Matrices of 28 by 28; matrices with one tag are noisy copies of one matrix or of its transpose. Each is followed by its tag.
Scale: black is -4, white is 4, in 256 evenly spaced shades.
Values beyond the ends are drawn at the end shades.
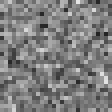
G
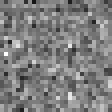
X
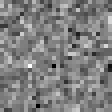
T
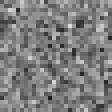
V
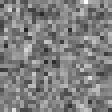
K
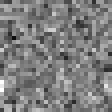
K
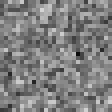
X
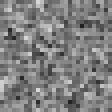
K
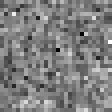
X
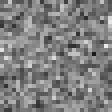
T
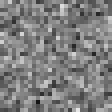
T
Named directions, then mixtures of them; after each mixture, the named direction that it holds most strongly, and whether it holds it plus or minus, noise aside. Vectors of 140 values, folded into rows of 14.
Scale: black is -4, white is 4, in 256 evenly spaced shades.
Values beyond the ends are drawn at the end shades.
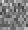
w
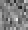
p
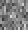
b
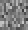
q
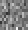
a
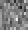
p, plus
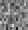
a, minus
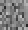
a, minus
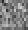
w, minus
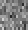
b, minus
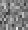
a, plus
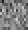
w, minus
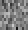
a, minus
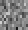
a, minus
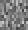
q, plus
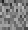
w, minus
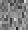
p, plus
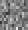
a, plus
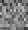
w, minus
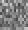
w, plus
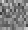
w, plus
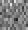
w, plus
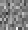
a, plus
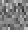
w, plus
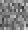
w, plus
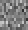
q, plus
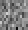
a, minus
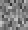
p, plus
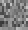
q, minus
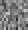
a, minus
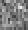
p, minus
